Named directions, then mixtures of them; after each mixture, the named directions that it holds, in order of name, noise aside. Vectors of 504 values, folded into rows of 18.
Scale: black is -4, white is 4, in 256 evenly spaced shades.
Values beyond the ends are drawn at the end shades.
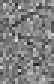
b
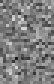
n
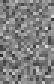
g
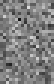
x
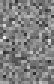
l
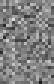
l, n.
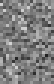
n.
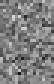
b, n.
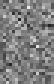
n, x.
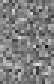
b, g, x.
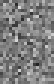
b.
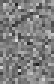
b.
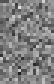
b, g, n.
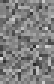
b, g, n.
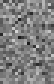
b, x.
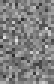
b, g, l.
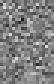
b, n.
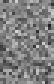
g, x.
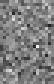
g, n, x.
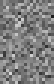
g, n, x.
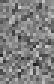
b, g, n.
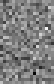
g, l, n.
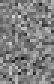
b, l, n.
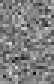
l, n.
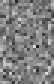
g, l, x.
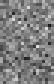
g, n, x.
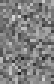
b, n.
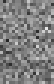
g, l, x.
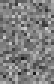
b, l, n.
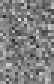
x.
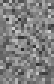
b, x.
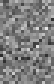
g, n.
